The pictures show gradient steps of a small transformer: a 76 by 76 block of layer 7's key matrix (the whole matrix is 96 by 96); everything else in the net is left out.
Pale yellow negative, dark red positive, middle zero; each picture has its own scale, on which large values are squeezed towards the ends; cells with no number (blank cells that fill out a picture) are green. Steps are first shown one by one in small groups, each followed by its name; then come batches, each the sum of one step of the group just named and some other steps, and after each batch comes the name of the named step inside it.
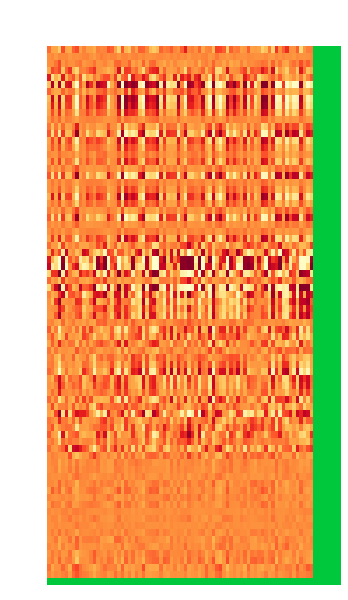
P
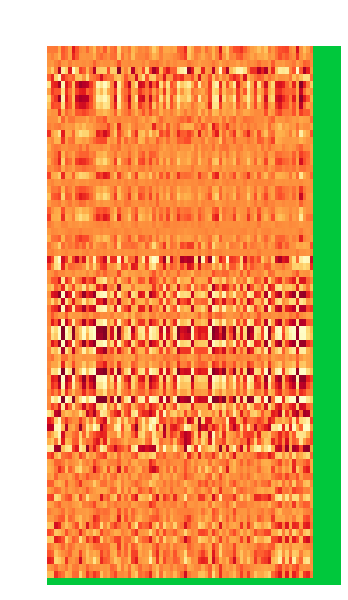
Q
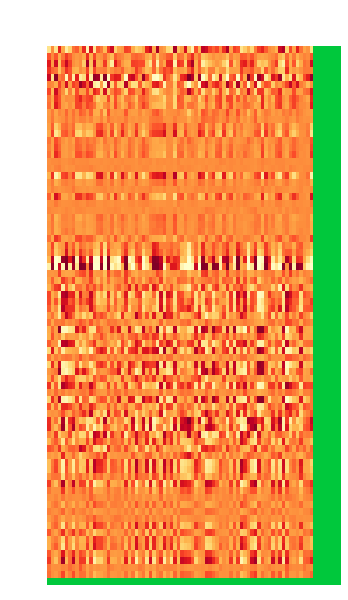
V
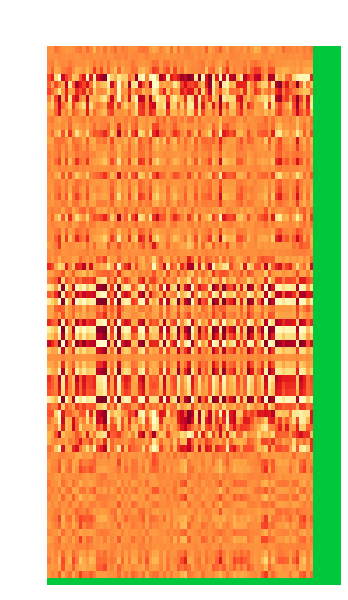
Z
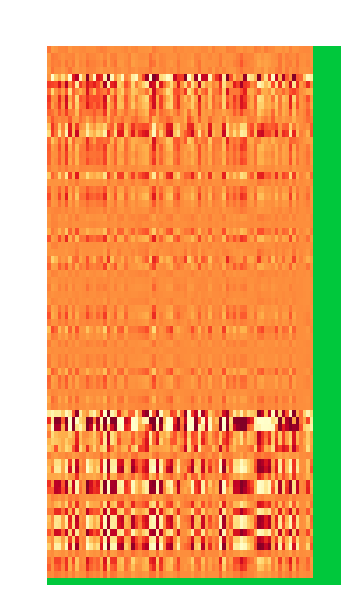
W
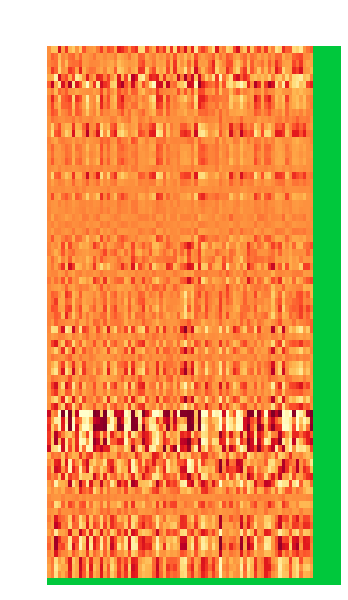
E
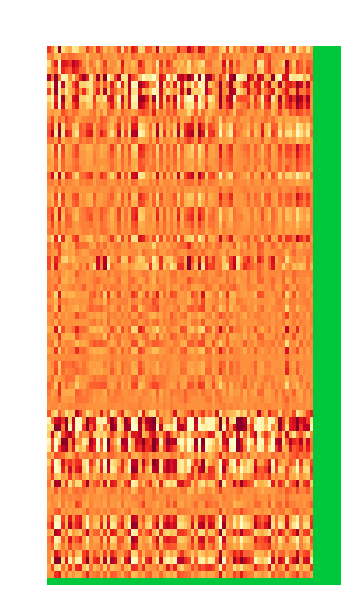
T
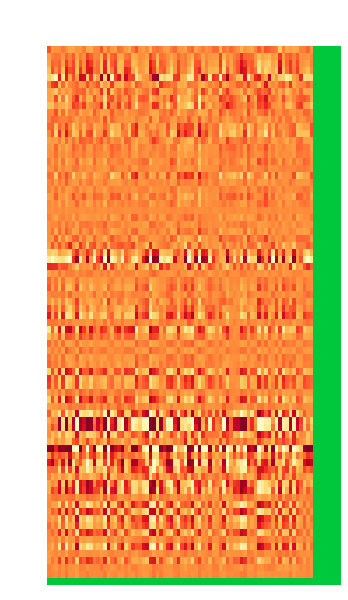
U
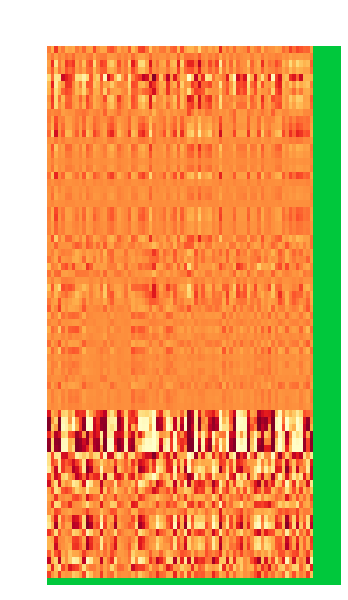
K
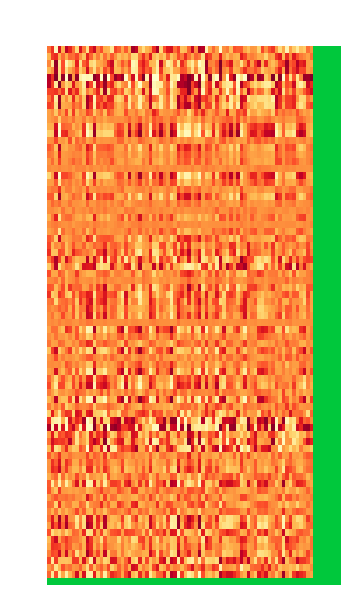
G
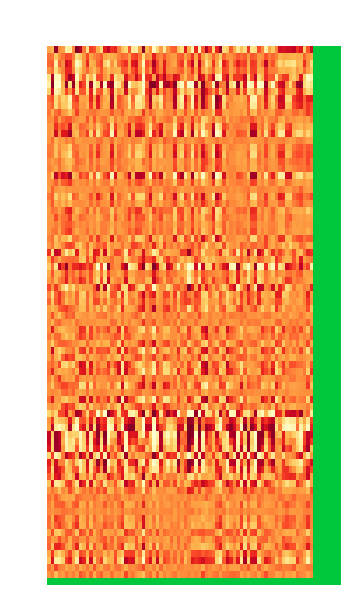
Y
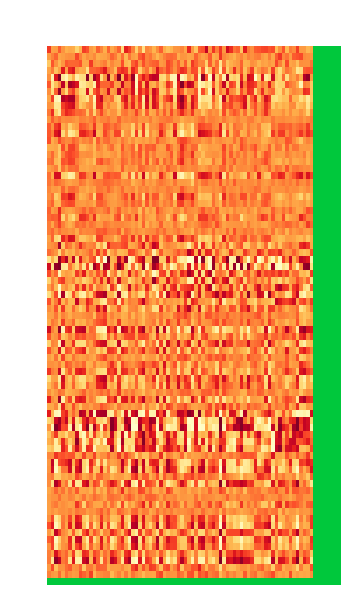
T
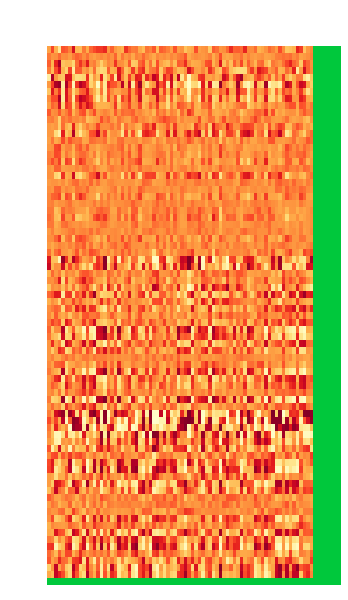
Q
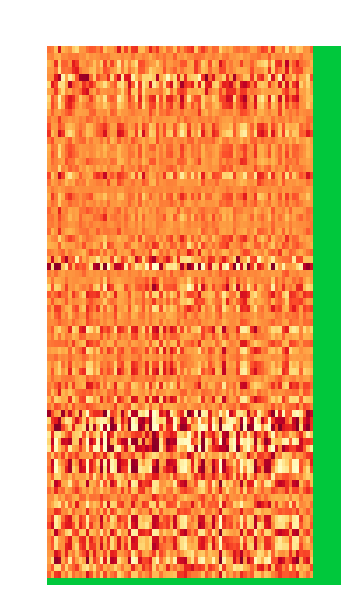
T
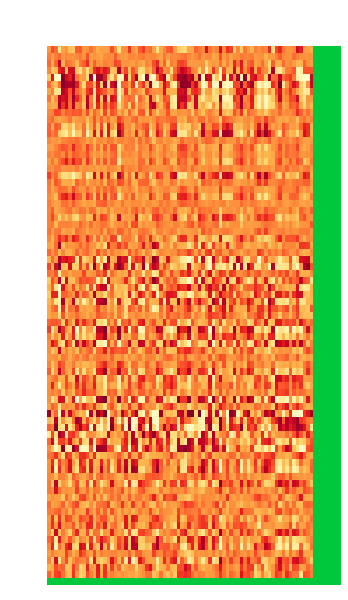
Z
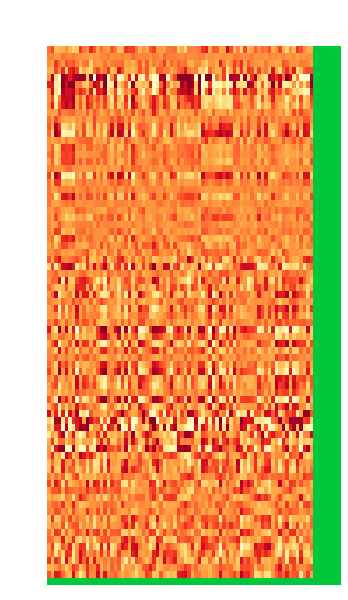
W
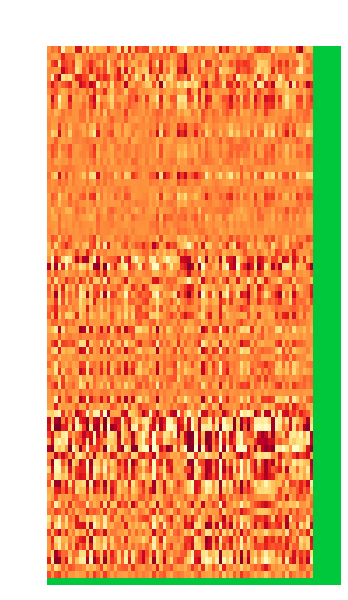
U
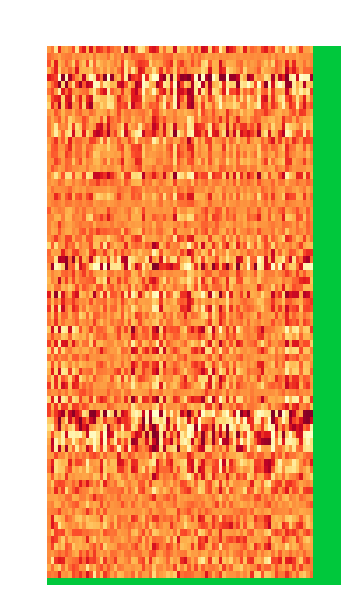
V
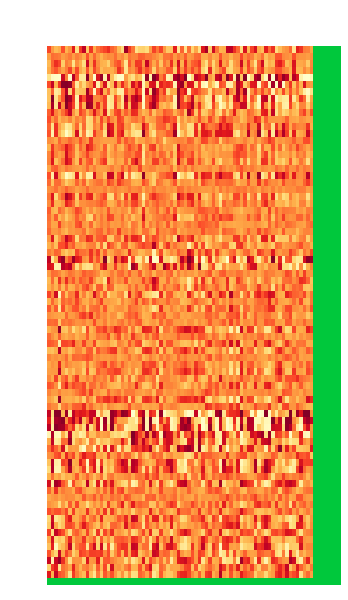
W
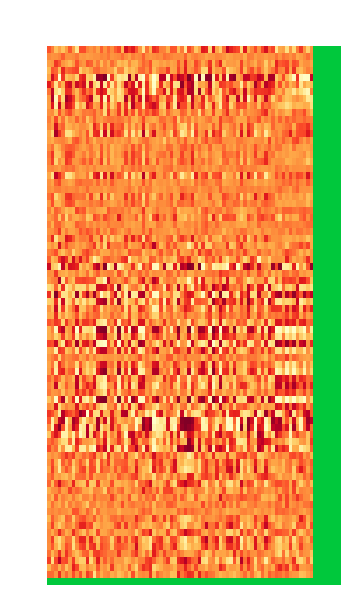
Z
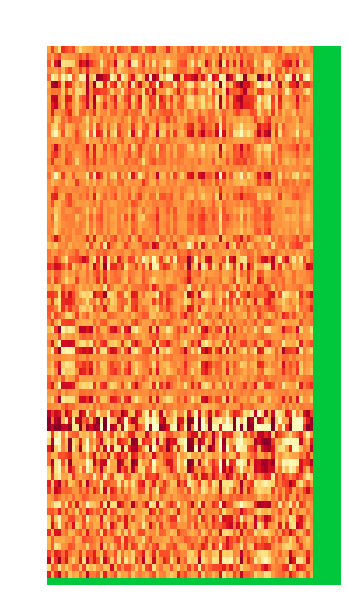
U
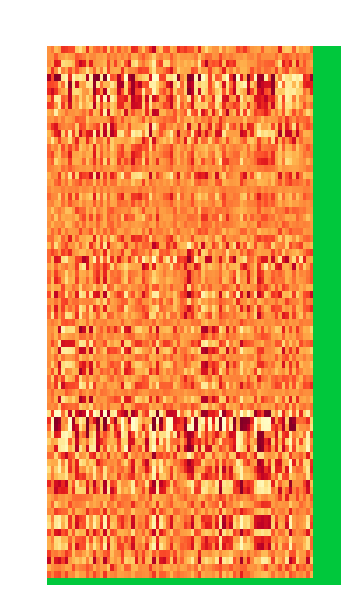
W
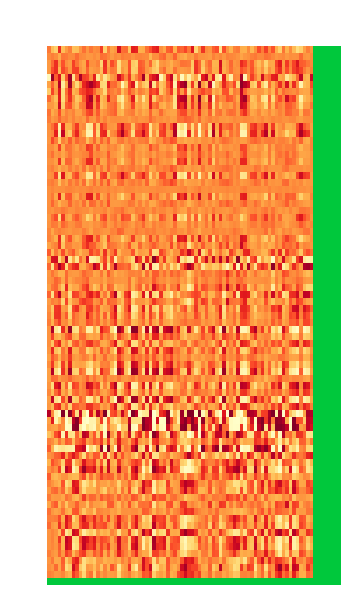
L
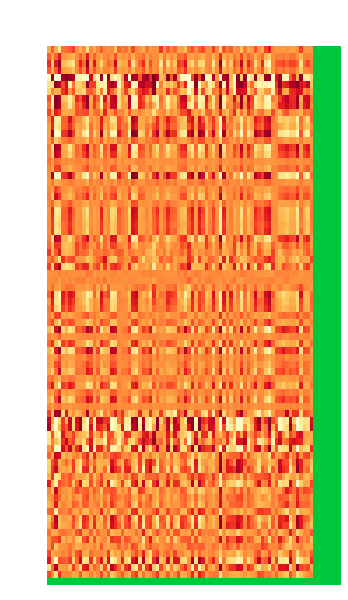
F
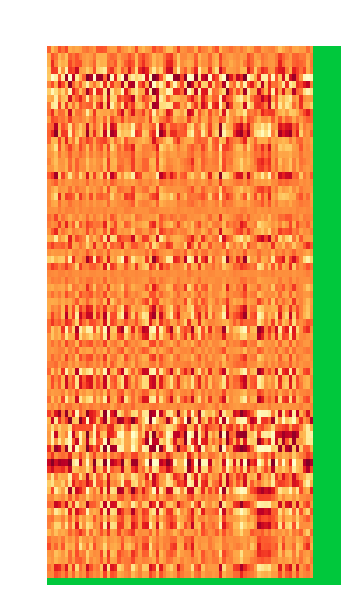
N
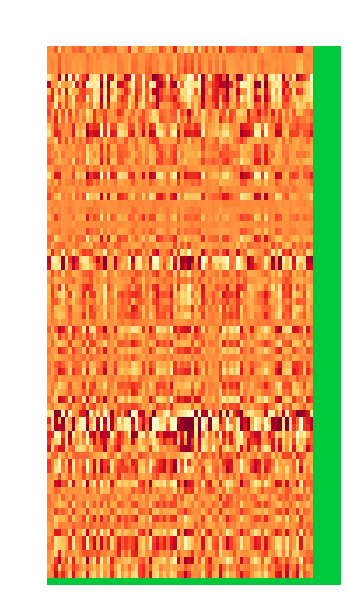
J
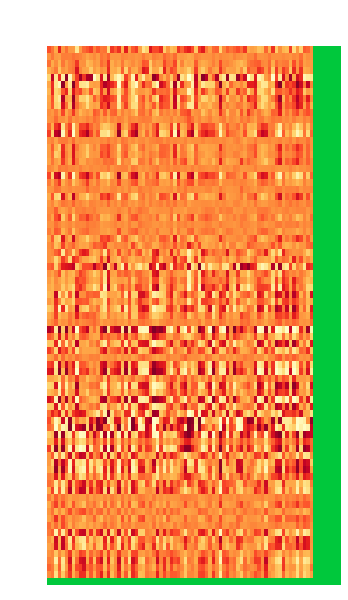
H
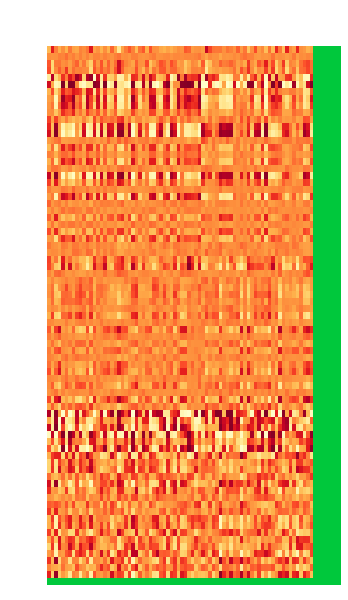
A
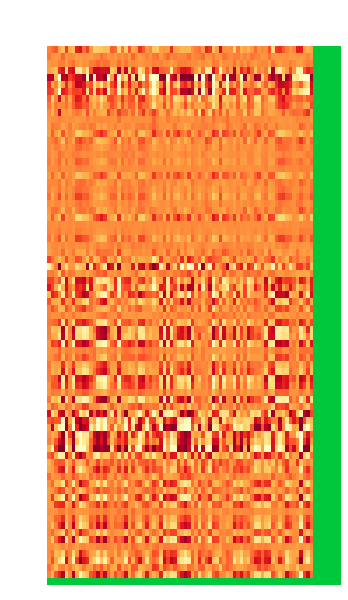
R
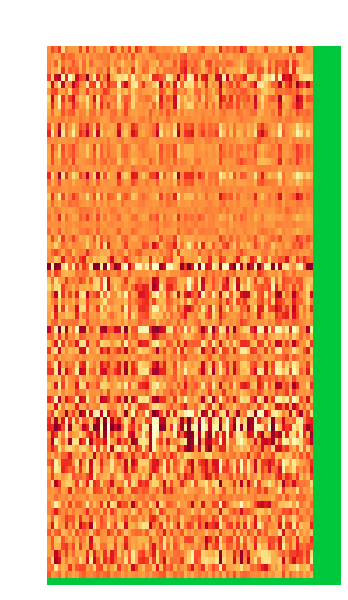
H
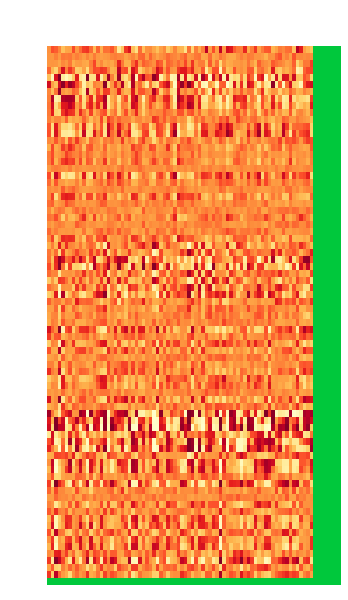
A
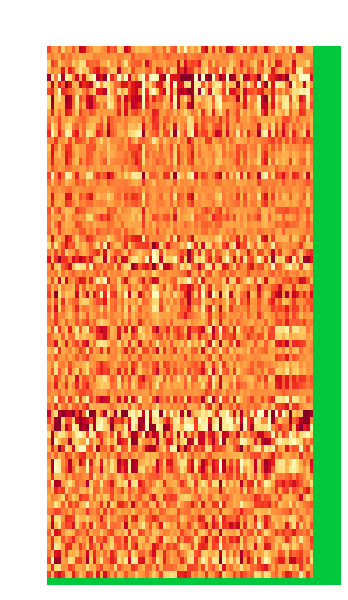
R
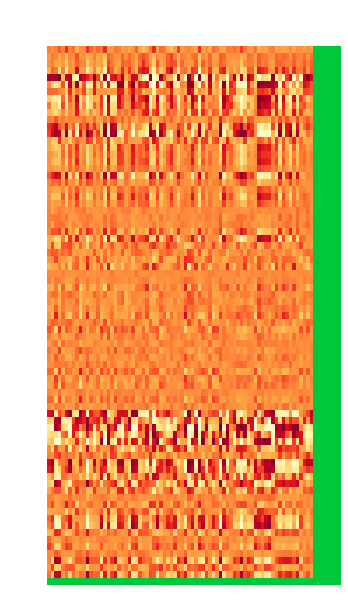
N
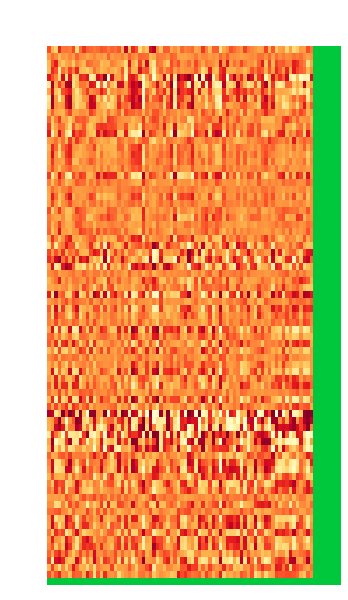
L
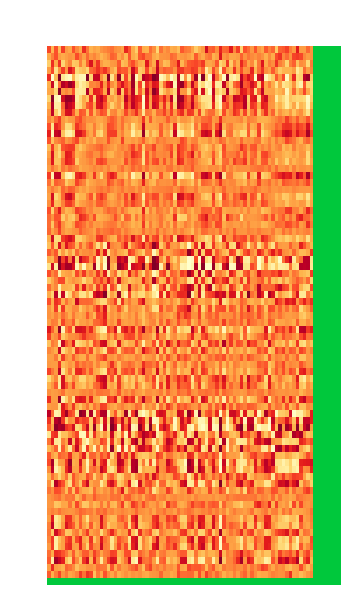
N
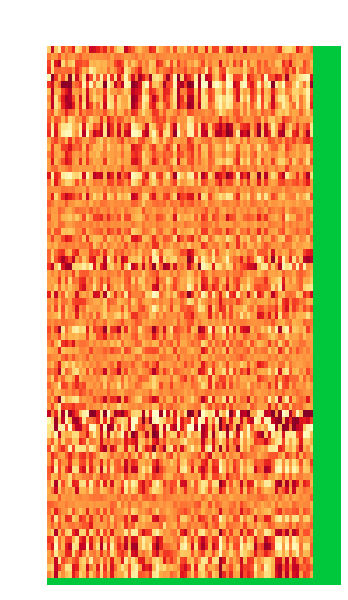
A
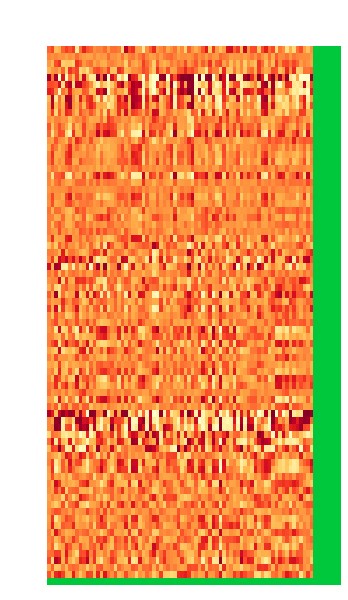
R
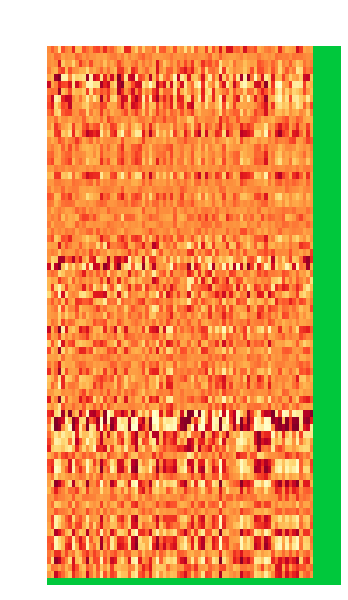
J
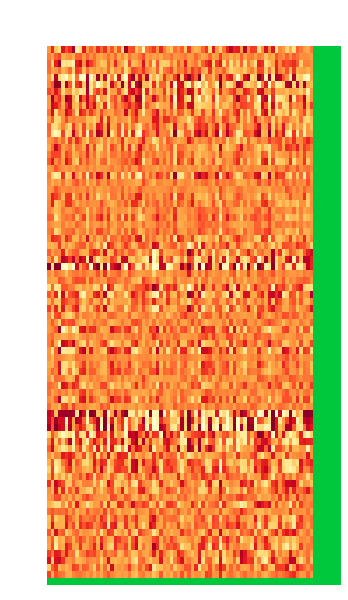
F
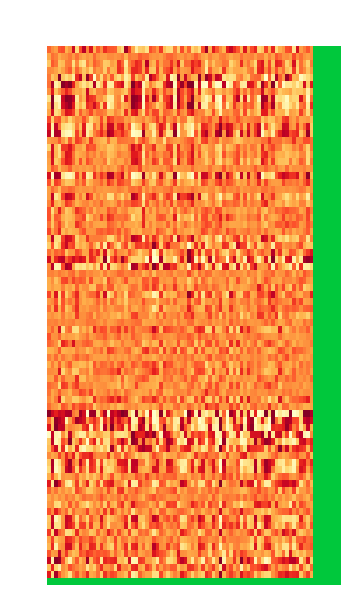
A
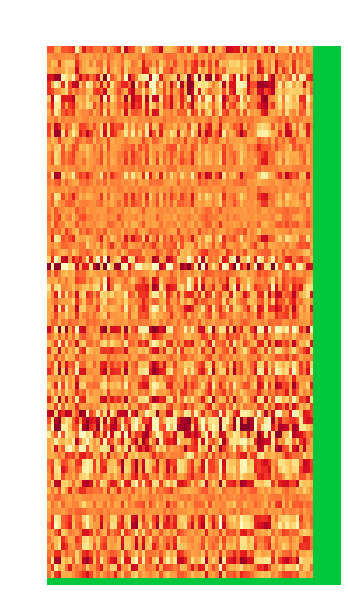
H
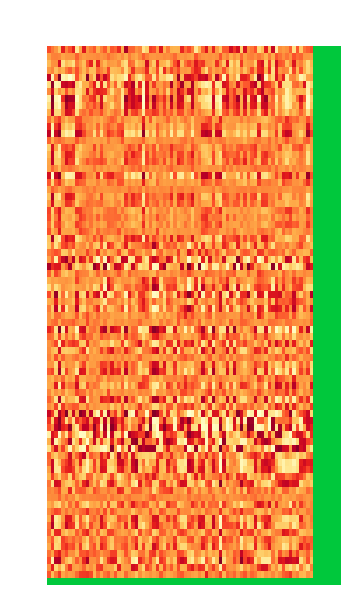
H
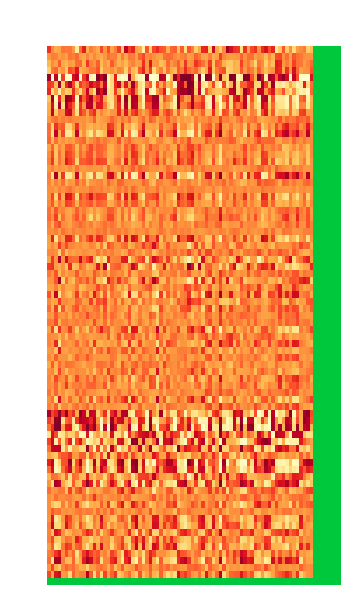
N
